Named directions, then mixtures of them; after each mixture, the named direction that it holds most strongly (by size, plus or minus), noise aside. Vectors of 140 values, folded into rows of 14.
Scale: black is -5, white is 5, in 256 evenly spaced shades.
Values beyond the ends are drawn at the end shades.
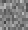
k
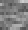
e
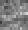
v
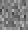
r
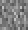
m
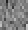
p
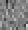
p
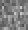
m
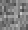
m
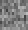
r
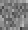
r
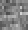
v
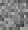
r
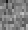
p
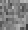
e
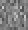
m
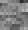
e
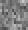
e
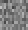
k
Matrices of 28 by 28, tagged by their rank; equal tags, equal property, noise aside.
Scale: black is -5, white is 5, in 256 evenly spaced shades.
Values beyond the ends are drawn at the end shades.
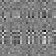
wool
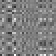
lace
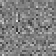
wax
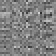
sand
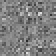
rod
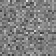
wax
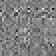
wax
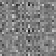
sand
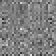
rod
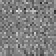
wax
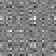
lace
